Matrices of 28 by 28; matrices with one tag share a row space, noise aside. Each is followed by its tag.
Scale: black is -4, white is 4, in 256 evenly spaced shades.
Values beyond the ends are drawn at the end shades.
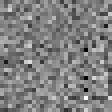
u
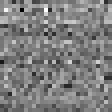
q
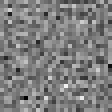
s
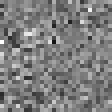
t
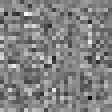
t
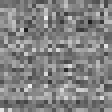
q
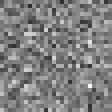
t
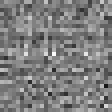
q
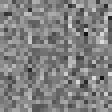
u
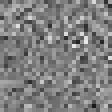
u
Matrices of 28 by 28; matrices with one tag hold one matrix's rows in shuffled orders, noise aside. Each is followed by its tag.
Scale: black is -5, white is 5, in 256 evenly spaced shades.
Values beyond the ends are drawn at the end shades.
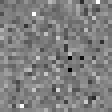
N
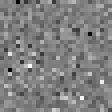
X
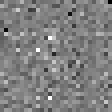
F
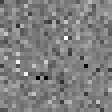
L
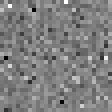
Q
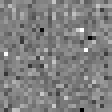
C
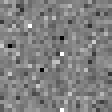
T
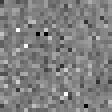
L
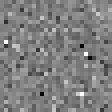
C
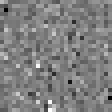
F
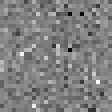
N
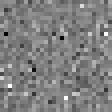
Q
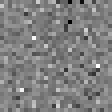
N
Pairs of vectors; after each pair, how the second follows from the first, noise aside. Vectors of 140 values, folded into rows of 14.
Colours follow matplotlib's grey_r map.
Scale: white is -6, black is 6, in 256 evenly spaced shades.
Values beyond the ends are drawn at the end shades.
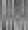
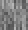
reversed.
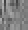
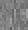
wrapped around, negated, shrunk.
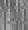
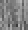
reversed.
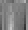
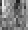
reversed, negated, scaled up.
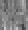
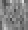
reversed.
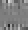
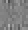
negated, shrunk.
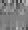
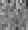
negated.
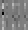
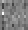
negated.
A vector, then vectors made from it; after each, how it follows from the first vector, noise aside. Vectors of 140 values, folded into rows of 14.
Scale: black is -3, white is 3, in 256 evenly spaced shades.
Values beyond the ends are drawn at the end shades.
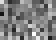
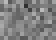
wrapped around, negated, shrunk.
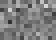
wrapped around, shrunk.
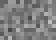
wrapped around, shrunk.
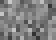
negated, shrunk.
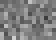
wrapped around, negated, shrunk.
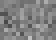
wrapped around, negated, shrunk.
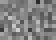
wrapped around, shrunk.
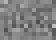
wrapped around, negated, shrunk.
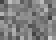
negated, shrunk.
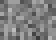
negated, shrunk.
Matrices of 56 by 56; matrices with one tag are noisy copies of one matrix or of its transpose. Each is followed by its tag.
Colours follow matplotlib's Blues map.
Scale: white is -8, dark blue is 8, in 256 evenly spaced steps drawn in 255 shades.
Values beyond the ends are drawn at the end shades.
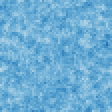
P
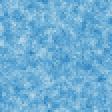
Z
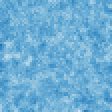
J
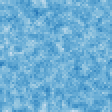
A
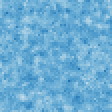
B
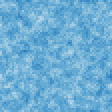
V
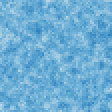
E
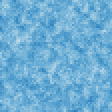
V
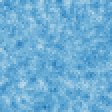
P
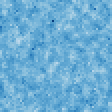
V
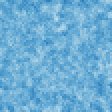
J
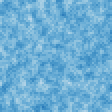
P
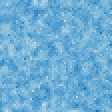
A
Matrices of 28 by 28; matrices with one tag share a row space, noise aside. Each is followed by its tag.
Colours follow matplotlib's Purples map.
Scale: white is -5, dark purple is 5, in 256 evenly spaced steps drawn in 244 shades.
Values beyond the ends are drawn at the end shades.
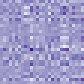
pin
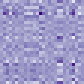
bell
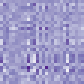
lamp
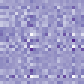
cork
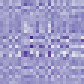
pin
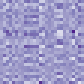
bell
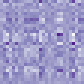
bell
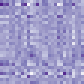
cork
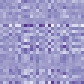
pin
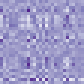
lamp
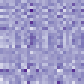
cork
